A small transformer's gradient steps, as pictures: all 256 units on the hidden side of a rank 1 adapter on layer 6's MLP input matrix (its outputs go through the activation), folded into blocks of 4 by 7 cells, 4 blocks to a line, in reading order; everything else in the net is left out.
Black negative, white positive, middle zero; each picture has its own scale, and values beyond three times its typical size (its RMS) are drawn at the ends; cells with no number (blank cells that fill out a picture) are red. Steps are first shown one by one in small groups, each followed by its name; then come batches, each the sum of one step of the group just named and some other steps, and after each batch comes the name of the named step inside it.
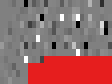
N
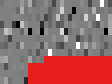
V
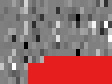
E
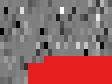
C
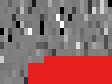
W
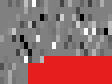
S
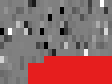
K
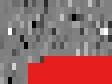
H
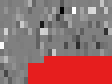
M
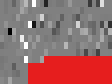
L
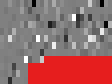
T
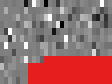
L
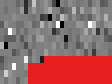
S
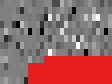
V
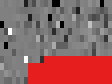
T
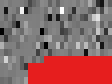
C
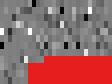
T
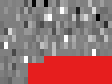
T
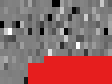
V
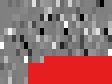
S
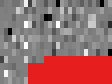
L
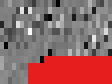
H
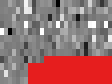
E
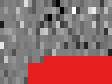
M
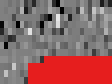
W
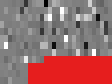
N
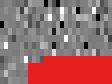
N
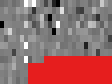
L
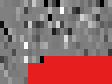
L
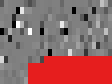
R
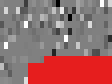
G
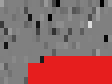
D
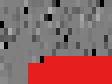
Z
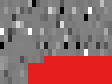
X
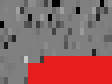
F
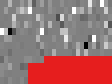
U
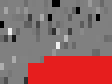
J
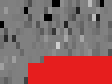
J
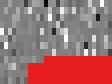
U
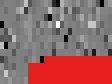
Z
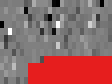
J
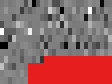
X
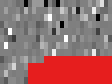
J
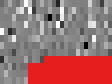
U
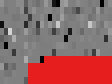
D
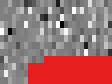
U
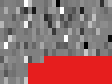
G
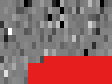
J
